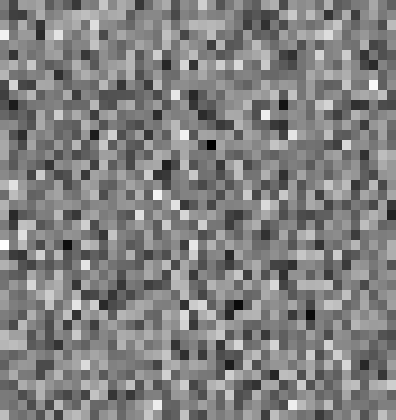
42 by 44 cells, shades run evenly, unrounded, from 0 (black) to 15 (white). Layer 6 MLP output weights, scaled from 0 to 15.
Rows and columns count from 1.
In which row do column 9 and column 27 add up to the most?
7
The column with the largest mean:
21
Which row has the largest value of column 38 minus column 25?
36
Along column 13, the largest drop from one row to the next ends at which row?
15
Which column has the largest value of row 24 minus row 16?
3
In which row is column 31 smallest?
38
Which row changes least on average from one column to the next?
8
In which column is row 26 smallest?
26
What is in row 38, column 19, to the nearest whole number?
12
